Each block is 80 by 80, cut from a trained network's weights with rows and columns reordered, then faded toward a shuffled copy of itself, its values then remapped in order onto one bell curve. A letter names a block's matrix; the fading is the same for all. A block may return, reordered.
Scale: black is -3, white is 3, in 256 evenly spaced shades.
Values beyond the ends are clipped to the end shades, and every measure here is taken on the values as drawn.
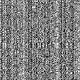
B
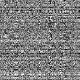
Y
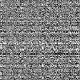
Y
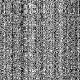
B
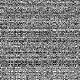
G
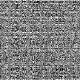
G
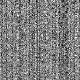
B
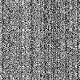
B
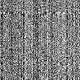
B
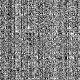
B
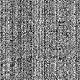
B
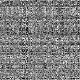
G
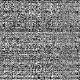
G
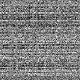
G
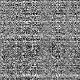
G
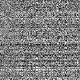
Y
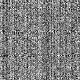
B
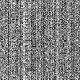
B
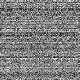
G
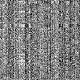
B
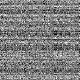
G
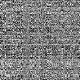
Y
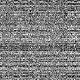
G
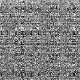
G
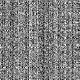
B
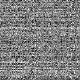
G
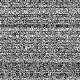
G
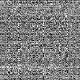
Y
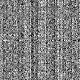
B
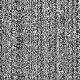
B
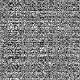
G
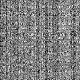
B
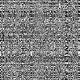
G
